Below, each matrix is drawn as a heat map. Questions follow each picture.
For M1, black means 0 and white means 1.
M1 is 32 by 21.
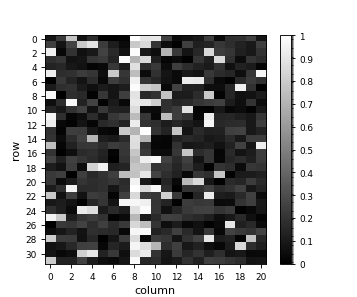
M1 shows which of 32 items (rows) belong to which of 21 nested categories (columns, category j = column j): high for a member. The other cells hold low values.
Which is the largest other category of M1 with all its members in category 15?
11
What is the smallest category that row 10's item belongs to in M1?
13
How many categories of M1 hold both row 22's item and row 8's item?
4
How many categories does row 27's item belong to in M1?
2
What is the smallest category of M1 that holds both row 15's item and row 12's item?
0
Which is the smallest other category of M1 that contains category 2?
10
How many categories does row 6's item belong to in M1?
3
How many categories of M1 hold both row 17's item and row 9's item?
3
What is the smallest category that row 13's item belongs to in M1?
12
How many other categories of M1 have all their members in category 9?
10
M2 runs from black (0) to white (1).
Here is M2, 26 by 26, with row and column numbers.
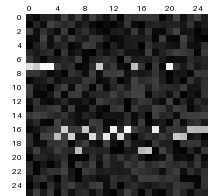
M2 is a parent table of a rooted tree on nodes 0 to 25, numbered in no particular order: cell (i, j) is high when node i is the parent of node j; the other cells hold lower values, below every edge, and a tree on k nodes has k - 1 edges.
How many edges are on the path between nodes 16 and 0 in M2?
3
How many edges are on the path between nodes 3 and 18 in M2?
4
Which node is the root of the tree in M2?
19
